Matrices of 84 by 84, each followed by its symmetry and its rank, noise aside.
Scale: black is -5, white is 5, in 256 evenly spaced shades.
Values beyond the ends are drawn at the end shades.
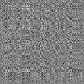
no symmetry, rank six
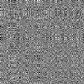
antisymmetric, rank six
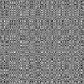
no symmetry, rank three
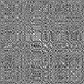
symmetric, rank six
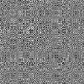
symmetric, rank six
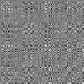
symmetric, rank three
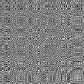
symmetric, rank four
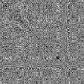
symmetric, rank six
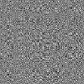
antisymmetric, rank six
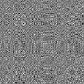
symmetric, rank six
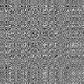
symmetric, rank four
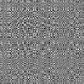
symmetric, rank three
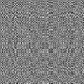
no symmetry, rank four
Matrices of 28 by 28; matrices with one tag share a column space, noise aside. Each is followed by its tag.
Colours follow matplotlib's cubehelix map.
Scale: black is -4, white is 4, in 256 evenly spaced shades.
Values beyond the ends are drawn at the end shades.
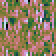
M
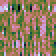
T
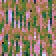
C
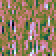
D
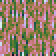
C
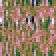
M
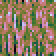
C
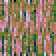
C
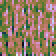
T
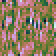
M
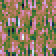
D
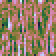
C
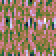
M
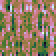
T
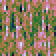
T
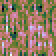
T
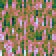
D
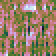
T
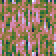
C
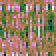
T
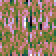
M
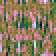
C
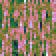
C
